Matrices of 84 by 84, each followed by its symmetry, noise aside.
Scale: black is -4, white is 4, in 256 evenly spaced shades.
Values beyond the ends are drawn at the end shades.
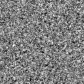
antisymmetric.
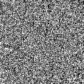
antisymmetric.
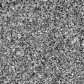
no symmetry.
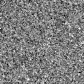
symmetric.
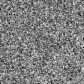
symmetric.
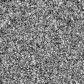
no symmetry.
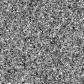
no symmetry.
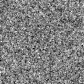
no symmetry.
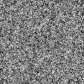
same after a half turn.
